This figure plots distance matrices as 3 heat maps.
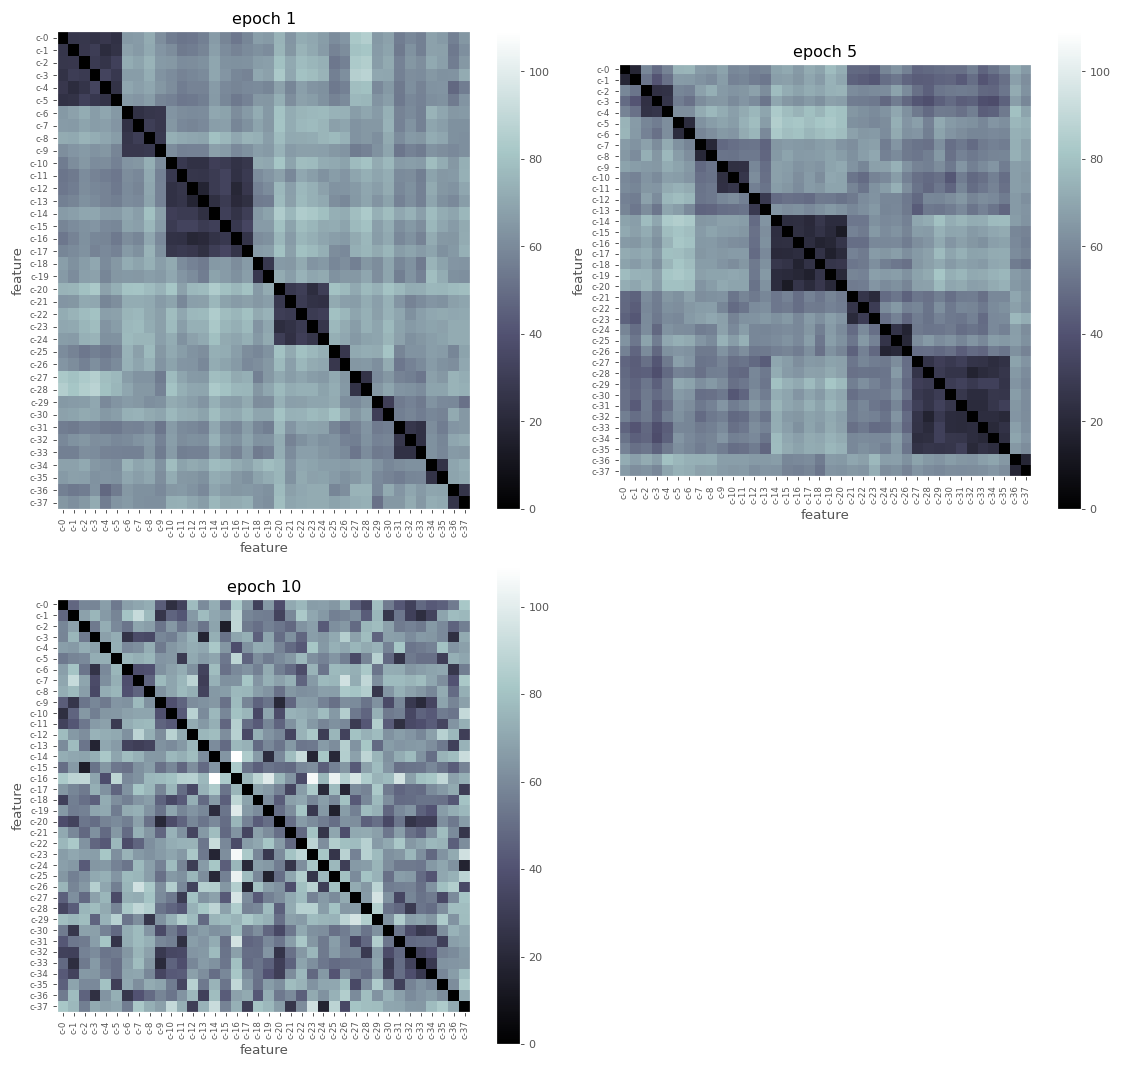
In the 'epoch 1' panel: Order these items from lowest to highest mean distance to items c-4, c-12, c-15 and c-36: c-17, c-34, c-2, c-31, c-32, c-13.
c-13, c-17, c-2, c-31, c-32, c-34
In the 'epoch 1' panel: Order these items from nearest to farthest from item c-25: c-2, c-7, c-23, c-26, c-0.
c-26, c-2, c-0, c-7, c-23
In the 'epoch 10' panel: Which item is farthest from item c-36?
c-26
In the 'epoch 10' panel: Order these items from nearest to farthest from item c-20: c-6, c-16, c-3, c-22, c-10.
c-10, c-3, c-6, c-22, c-16
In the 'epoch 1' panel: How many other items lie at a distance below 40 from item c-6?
3
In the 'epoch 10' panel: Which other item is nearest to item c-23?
c-14
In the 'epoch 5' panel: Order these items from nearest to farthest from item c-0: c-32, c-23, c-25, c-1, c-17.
c-1, c-23, c-32, c-25, c-17
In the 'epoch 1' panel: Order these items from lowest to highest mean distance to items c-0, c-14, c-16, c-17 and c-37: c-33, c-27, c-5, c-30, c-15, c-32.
c-15, c-5, c-33, c-32, c-30, c-27
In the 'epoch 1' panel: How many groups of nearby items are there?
11
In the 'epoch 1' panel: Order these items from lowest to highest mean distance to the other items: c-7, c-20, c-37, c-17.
c-17, c-7, c-37, c-20
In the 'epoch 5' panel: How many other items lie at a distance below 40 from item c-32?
8
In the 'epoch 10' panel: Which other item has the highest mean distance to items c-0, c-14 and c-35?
c-16
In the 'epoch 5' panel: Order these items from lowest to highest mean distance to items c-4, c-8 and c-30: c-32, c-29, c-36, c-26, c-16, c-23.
c-32, c-29, c-26, c-23, c-16, c-36
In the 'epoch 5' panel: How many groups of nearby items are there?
11
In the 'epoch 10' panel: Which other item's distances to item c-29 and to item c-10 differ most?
c-0
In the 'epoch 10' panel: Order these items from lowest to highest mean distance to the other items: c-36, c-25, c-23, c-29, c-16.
c-36, c-25, c-23, c-29, c-16
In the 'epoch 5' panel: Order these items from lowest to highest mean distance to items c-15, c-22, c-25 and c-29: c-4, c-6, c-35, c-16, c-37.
c-16, c-35, c-37, c-4, c-6
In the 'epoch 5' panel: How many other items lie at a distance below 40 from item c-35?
8
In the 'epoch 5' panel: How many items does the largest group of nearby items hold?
9
